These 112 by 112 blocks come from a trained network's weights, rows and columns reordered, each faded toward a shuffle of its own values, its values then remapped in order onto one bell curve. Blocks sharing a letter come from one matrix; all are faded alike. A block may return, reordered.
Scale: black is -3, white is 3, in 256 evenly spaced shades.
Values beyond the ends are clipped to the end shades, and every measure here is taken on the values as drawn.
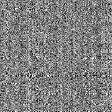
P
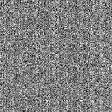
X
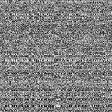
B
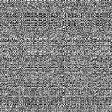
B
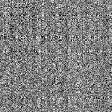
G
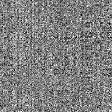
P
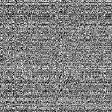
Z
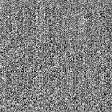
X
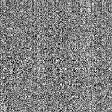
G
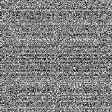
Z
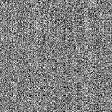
X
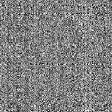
P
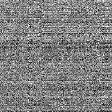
Z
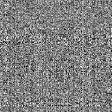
P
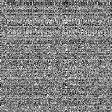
Z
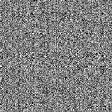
X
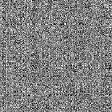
P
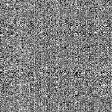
P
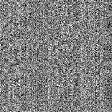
G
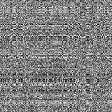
B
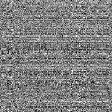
Z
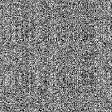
X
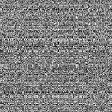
B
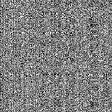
G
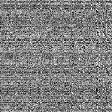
Z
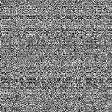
Z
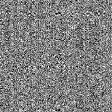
X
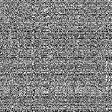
Z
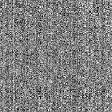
P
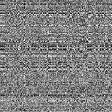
B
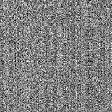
G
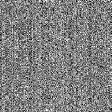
G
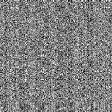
G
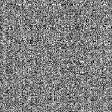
X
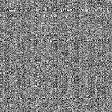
G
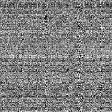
Z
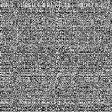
Z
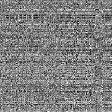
Z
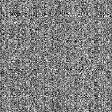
P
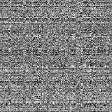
Z
